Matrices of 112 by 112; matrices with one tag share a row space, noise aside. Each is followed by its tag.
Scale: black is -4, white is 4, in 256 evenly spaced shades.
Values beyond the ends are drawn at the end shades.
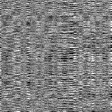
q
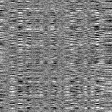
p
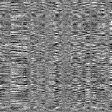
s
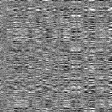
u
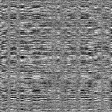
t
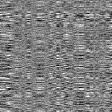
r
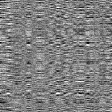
r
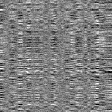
p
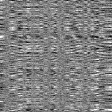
p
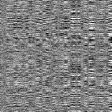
u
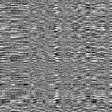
s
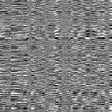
s
